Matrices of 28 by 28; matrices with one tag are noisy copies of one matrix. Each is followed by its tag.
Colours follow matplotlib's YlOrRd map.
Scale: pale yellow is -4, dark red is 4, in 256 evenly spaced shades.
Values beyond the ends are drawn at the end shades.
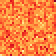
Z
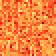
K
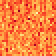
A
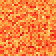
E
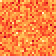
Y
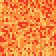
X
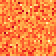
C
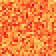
Y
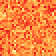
X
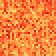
X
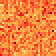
X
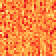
A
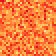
Z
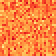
X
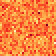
Y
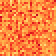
K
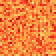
E
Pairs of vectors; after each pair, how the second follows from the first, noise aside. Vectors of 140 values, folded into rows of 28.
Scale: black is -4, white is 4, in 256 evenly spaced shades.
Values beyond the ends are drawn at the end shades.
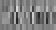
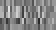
reversed, negated.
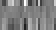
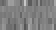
shrunk.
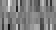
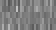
negated, shrunk.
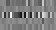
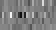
partly zeroed.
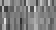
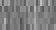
shrunk.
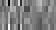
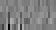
negated, partly zeroed.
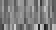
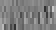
negated, partly zeroed.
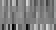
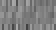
shrunk.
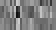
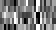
reversed, scaled up.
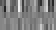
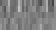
shrunk.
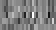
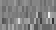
negated, partly zeroed.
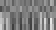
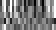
reversed, scaled up.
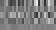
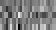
reversed, negated.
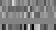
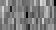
shuffled.
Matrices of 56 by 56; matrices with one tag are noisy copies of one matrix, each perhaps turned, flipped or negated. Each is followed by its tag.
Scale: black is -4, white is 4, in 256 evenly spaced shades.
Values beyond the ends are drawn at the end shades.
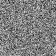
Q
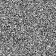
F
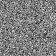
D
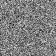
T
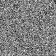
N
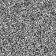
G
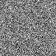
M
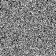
Q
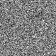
F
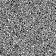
F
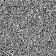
T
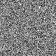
M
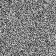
Q
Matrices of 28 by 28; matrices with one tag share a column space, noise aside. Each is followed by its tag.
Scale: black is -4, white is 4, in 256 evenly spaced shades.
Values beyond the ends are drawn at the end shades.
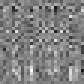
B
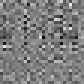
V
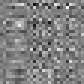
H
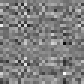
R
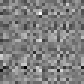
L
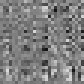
B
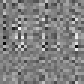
V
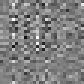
V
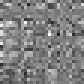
H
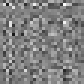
H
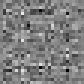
L
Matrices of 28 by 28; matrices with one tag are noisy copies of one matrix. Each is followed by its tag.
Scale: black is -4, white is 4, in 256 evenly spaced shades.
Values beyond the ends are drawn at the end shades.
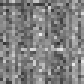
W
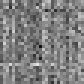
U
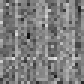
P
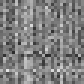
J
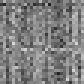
W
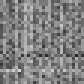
J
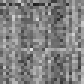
W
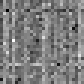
U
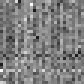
J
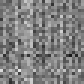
J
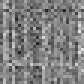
U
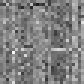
W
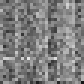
P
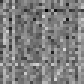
U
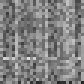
P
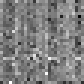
P
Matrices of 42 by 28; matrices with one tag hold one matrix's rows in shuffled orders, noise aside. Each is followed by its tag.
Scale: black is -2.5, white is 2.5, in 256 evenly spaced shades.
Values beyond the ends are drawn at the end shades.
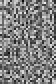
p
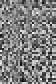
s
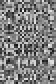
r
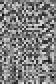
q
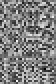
q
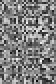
q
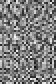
p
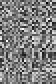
s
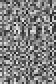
p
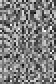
p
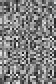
p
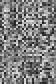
q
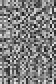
p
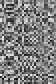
r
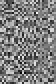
r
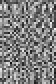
p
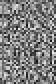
p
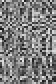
s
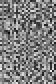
p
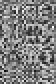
q
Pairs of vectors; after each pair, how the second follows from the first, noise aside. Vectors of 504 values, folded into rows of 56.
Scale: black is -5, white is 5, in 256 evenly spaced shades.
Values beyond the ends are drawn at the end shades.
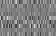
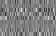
reversed.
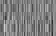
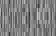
wrapped around.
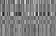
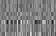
reversed.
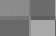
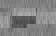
wrapped around, negated, partly zeroed.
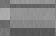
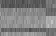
reversed.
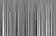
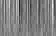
reversed.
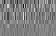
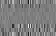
wrapped around, negated, partly zeroed.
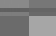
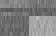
copied.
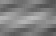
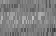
partly zeroed.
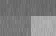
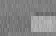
partly zeroed.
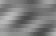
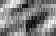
wrapped around, negated, scaled up.
